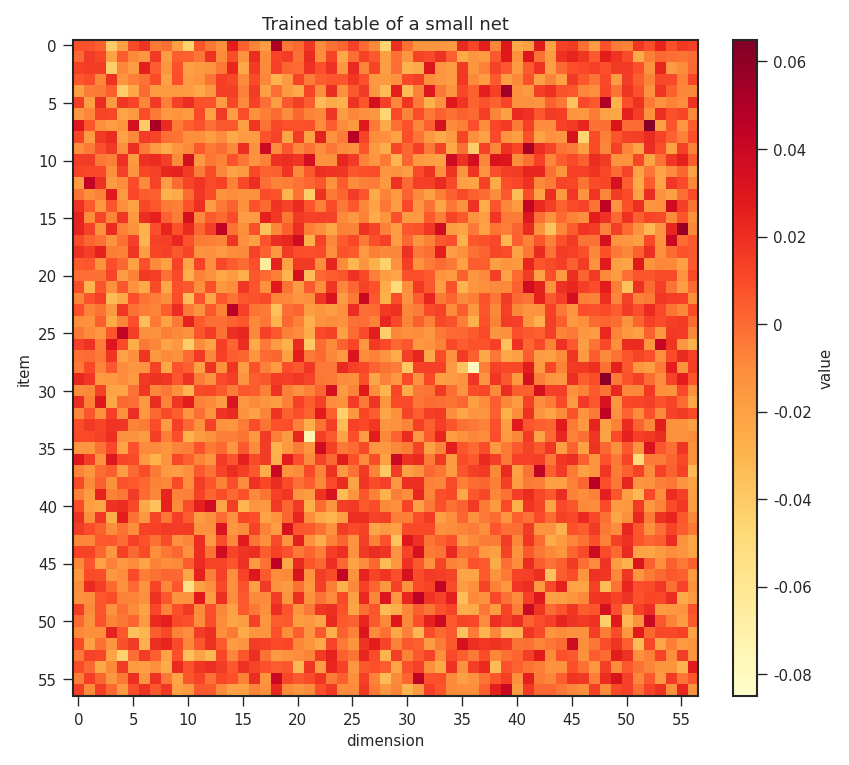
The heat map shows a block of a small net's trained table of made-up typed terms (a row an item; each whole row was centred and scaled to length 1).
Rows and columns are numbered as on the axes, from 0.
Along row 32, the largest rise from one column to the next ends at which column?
48
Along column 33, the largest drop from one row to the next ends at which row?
8
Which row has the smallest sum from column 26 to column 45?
51
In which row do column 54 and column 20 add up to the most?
17
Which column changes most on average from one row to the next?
28
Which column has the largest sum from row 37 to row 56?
26
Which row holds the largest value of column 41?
9
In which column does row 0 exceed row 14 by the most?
37
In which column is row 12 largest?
1
